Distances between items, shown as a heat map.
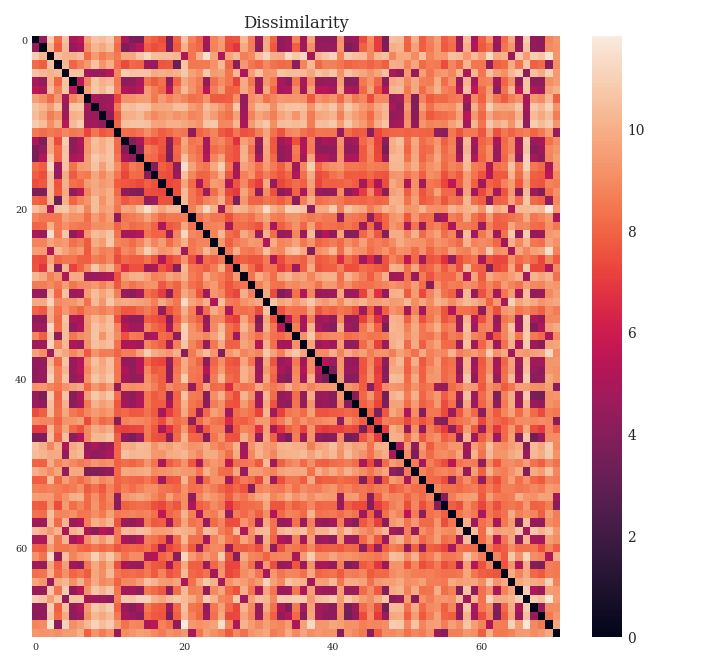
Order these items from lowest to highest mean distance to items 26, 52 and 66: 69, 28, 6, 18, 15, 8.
28, 8, 18, 6, 15, 69
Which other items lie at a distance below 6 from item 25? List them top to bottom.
2, 20, 37, 64
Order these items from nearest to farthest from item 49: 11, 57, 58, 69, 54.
58, 11, 54, 57, 69
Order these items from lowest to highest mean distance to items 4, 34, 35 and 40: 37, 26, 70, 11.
26, 11, 70, 37
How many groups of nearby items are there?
8
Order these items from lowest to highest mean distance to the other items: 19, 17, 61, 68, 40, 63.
68, 40, 17, 19, 63, 61
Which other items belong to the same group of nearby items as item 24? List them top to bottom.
31, 63
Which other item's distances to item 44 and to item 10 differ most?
46
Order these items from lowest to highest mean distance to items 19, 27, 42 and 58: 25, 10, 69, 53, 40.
69, 40, 53, 10, 25
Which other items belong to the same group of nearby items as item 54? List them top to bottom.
11, 21, 41, 45, 55, 70
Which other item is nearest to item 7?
51
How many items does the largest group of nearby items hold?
25
